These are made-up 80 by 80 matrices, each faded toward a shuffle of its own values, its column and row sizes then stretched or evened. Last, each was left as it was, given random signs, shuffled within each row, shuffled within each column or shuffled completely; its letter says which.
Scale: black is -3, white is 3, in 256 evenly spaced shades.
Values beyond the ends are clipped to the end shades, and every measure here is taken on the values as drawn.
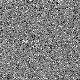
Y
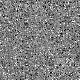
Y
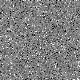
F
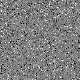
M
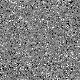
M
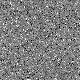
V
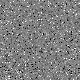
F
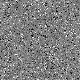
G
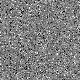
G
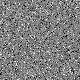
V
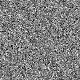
F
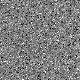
M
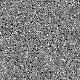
F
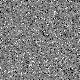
F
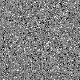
Y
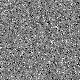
V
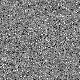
F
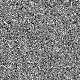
F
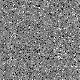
M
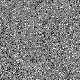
Y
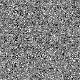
M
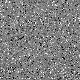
F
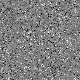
G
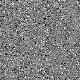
Y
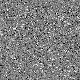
F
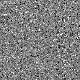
G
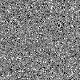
Y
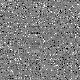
Y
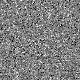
V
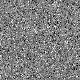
G
